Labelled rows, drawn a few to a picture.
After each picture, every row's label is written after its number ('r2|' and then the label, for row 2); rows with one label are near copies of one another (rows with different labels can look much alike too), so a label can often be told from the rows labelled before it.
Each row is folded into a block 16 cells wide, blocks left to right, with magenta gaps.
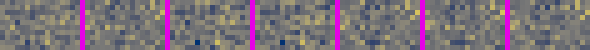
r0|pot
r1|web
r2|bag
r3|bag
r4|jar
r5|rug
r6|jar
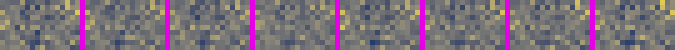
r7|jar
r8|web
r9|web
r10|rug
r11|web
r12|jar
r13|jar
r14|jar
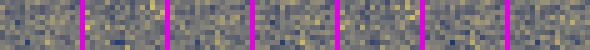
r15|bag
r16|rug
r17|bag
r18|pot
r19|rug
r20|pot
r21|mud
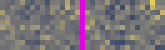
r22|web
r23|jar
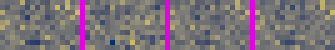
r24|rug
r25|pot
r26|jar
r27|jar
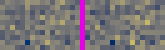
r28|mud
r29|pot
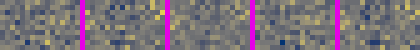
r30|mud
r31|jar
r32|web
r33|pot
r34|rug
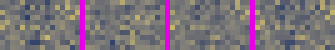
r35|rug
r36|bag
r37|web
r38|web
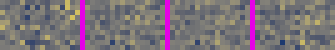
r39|jar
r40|mud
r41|pot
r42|mud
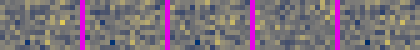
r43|mud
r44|pot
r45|bag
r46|web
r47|mud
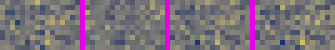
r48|bag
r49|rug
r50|pot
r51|mud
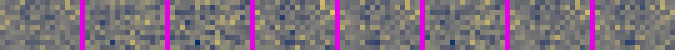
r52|web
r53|mud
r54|bag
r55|jar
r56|rug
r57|pot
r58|web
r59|rug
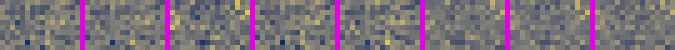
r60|mud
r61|pot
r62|web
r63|pot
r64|bag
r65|jar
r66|jar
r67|web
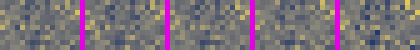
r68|web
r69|web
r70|web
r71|jar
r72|jar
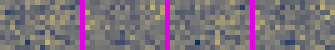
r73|bag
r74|rug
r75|pot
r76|rug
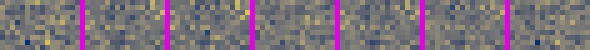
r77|bag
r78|jar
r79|jar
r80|pot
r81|web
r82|rug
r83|mud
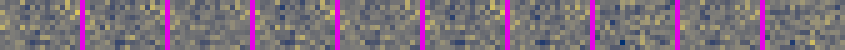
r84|web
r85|web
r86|web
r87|web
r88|jar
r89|web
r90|rug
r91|bag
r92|rug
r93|pot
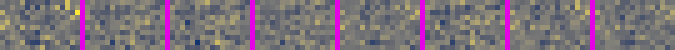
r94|jar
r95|pot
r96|bag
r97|mud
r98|rug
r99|bag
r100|web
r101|web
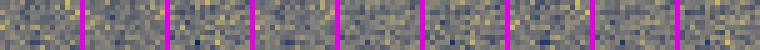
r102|jar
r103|web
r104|bag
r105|rug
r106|pot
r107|mud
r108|jar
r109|pot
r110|bag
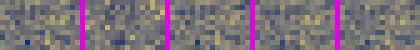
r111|pot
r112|rug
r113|bag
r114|pot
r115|mud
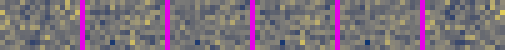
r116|web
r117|pot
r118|mud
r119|pot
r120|pot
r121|web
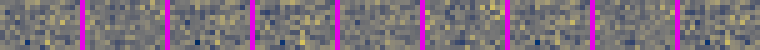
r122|mud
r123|web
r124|mud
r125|bag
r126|bag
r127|rug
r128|pot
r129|rug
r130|bag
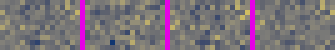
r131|web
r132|bag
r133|jar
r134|jar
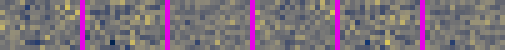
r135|rug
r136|bag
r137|pot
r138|web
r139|bag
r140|pot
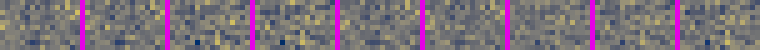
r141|rug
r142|web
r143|pot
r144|bag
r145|jar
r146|web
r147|mud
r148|bag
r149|bag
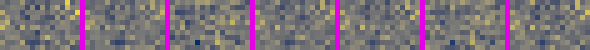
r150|jar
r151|rug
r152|bag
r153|web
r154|web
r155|pot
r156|web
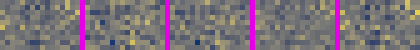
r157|rug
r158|bag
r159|bag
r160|web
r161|jar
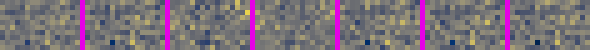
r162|pot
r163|pot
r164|jar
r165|web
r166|mud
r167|pot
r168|pot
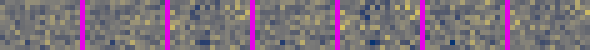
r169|mud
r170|mud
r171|rug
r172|mud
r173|rug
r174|pot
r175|web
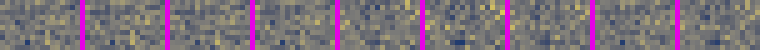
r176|pot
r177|bag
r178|pot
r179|bag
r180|jar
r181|rug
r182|rug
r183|mud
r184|rug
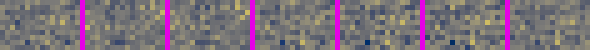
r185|mud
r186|rug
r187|jar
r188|bag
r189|mud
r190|mud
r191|pot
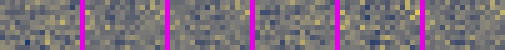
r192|pot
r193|web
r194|jar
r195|bag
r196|web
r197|jar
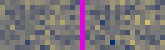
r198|mud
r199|mud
